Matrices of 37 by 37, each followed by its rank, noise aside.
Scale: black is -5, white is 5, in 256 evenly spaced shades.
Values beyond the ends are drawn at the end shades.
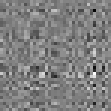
three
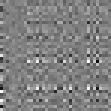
two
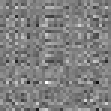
three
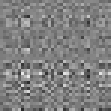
two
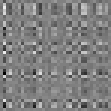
one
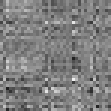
three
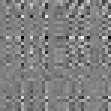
two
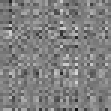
three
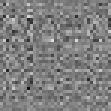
four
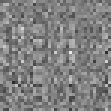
four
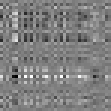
two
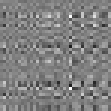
two
